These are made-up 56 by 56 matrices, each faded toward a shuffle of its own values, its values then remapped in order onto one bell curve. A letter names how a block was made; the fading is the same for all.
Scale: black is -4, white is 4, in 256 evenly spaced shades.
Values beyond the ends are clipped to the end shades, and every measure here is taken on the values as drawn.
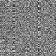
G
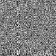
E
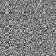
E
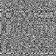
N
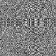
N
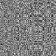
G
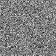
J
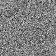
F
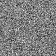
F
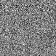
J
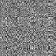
N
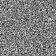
J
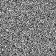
F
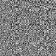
E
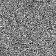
J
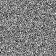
F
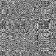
G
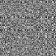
N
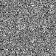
J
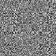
E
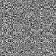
N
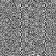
G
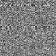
E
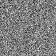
F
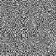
N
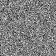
F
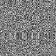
G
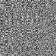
E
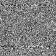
J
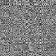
N
